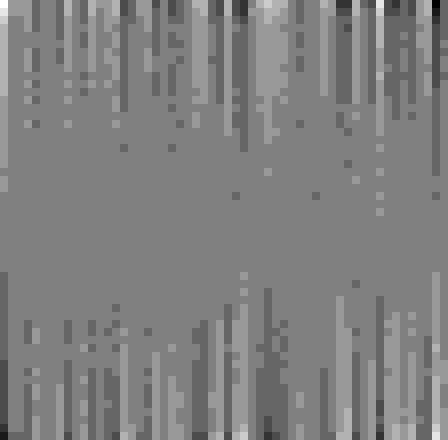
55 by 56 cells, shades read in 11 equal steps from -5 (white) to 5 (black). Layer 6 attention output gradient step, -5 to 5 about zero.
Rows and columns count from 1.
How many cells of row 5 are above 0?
17
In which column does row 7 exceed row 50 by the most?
55
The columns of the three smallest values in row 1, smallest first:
1, 48, 34
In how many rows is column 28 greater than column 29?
17
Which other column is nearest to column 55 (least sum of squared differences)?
31
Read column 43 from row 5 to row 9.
1 1 1 1 1
